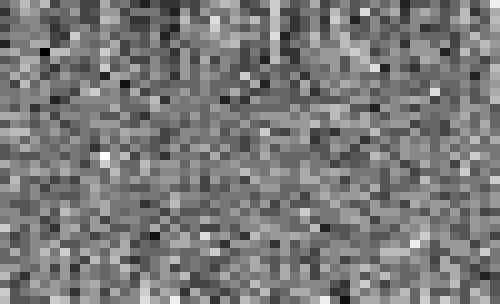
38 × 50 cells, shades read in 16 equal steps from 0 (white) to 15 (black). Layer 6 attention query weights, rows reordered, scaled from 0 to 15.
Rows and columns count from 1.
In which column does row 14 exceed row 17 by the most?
38
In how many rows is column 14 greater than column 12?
22
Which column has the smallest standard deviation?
40
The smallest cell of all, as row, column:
20, 11
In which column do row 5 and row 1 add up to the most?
17
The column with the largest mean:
30
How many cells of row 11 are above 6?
38
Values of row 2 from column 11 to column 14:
6 6 11 8
